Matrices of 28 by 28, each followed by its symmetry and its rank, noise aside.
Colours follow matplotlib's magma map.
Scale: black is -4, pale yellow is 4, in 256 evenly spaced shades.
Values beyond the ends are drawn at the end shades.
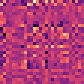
no symmetry, rank three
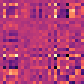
symmetric, rank two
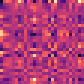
no symmetry, rank two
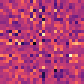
antisymmetric, rank four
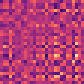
symmetric, rank two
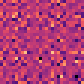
symmetric, rank three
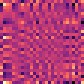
no symmetry, rank two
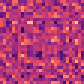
antisymmetric, rank four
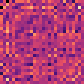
symmetric, rank three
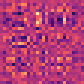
no symmetry, rank three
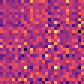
no symmetry, rank four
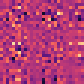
antisymmetric, rank four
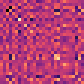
symmetric, rank four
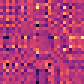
antisymmetric, rank four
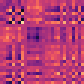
symmetric, rank two
